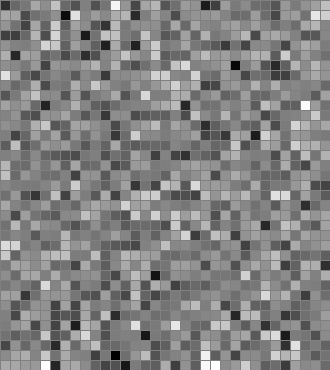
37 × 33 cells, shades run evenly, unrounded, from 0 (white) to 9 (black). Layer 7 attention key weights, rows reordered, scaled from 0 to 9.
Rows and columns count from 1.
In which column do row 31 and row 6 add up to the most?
2
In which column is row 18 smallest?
1
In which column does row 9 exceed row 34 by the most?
5
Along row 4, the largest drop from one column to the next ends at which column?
6
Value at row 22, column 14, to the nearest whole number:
2
